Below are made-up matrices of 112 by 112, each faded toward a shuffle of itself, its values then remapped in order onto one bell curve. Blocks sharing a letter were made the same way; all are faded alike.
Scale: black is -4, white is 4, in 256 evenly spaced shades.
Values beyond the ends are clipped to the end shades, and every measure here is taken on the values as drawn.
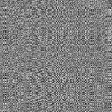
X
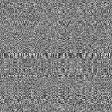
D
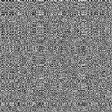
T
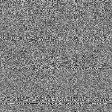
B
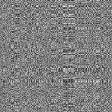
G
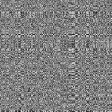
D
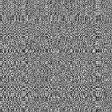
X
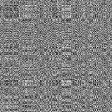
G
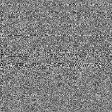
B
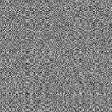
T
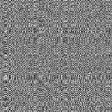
G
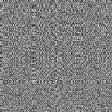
G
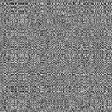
D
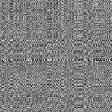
D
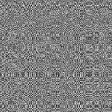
G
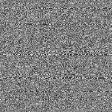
B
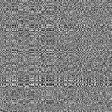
D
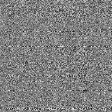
B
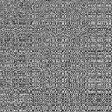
D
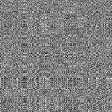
T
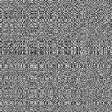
D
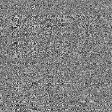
B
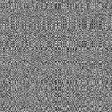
G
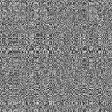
T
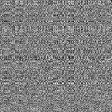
T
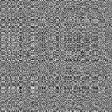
X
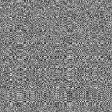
T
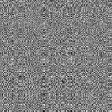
G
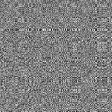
T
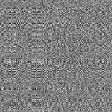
T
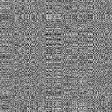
X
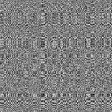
G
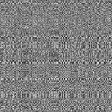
D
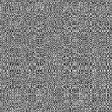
G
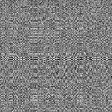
D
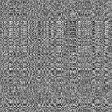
X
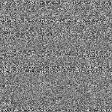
B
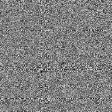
B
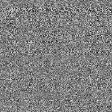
B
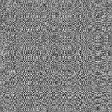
G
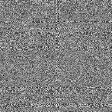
B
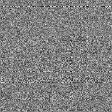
B
